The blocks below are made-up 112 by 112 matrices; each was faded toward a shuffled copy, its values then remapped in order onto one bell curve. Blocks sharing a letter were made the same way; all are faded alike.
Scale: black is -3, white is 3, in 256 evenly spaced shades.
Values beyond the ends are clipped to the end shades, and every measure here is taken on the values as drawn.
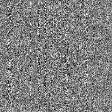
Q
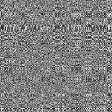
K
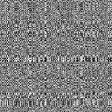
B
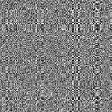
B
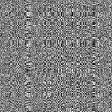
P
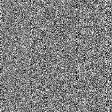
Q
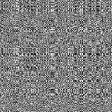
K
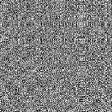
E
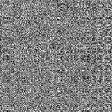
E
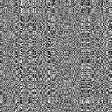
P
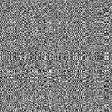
K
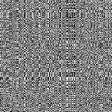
P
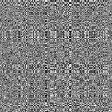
B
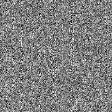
Q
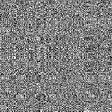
E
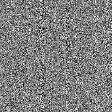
Q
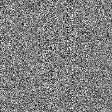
Q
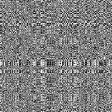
K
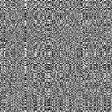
P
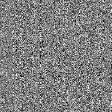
Q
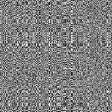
P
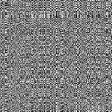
P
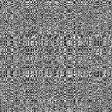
B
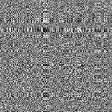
K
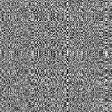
P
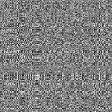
K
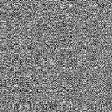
E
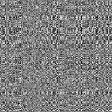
B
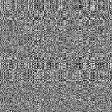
B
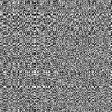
B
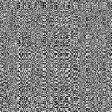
P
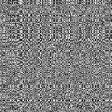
B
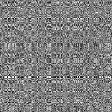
B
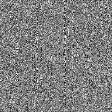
Q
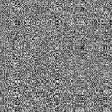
E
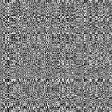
B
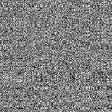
E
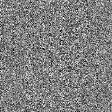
Q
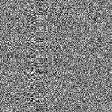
E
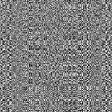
P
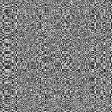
P
